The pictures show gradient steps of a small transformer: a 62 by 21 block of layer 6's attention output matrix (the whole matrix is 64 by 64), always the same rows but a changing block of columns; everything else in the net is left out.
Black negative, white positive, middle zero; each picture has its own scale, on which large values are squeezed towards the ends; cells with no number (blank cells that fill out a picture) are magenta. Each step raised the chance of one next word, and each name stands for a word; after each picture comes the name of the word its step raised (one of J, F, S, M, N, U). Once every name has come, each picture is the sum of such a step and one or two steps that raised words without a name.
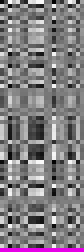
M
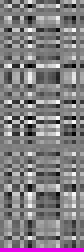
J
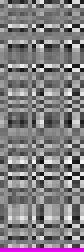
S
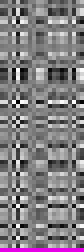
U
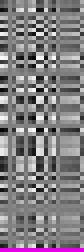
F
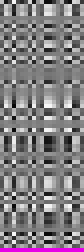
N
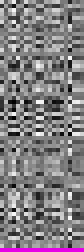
J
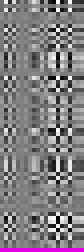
F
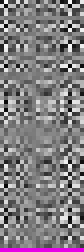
S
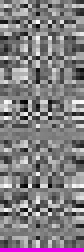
U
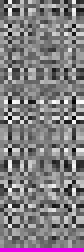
U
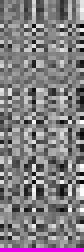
S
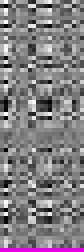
S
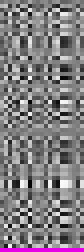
U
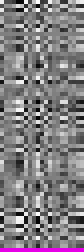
J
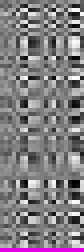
F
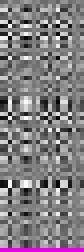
F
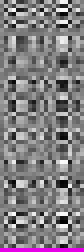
M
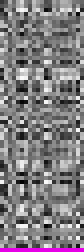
U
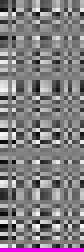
M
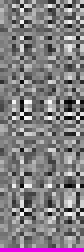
J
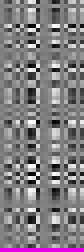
S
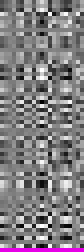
U
